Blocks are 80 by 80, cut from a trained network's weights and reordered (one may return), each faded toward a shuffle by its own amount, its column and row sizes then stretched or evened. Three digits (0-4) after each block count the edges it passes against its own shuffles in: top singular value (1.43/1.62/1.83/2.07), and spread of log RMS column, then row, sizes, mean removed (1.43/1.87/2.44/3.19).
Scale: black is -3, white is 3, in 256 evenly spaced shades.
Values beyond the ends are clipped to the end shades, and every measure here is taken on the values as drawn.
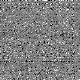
0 2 2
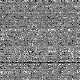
3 2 3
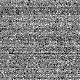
3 1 0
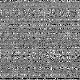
3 2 4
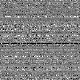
4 0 4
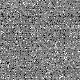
0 1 0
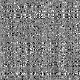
2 1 3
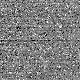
0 0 0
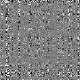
1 4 4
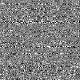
2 0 4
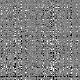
2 4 3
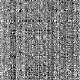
4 1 3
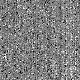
1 1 0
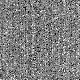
1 0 0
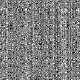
3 1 3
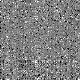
1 1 1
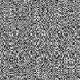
4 3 0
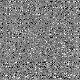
0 0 3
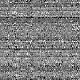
4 2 2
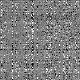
2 4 0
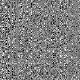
0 4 1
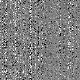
0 4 0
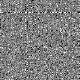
1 2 1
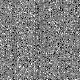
0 1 1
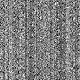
3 0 0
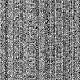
4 1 0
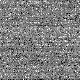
1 0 1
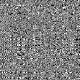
3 1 3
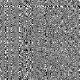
3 4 1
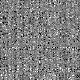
1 1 2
